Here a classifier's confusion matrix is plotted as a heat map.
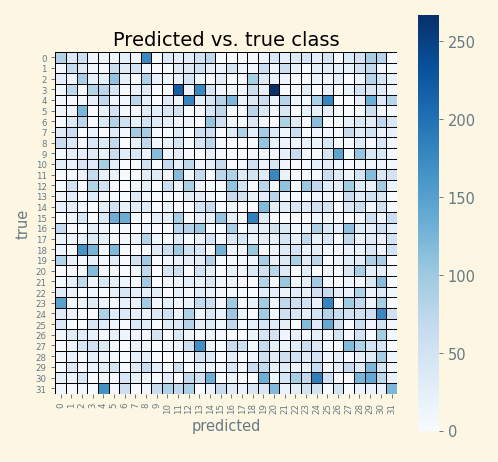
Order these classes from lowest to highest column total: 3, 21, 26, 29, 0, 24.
26, 0, 3, 21, 24, 29
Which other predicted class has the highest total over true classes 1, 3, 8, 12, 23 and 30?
19
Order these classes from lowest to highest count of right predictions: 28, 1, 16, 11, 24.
28, 24, 1, 16, 11
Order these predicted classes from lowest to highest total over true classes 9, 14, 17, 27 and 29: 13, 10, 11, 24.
10, 11, 24, 13
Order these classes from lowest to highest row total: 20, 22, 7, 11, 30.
22, 20, 7, 11, 30
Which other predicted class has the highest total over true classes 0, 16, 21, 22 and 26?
30
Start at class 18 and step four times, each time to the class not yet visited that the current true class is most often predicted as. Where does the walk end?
6
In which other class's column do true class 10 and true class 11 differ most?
20
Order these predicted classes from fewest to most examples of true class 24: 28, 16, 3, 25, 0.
3, 0, 28, 25, 16
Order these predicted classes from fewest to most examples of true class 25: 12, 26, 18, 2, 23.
2, 18, 26, 12, 23
